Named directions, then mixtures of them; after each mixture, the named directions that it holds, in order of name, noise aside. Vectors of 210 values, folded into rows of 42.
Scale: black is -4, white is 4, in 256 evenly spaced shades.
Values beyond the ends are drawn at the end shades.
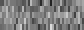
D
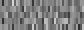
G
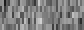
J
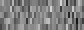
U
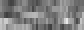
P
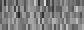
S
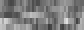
P.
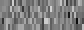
G, U.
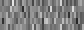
G, U.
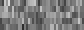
D, J, P.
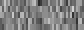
D, J, U.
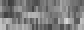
P.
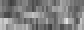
P.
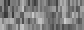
J, P.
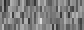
J.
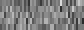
D, U.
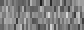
D.
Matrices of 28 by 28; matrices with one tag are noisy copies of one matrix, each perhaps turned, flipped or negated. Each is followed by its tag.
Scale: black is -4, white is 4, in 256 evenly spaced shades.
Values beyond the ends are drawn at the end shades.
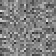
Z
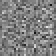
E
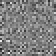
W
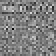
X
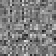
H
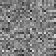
Z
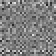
W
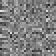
Z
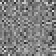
W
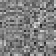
H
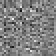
E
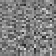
E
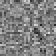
H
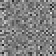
W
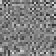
W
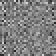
W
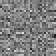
Z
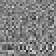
X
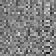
X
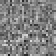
H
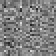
E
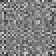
W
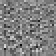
E
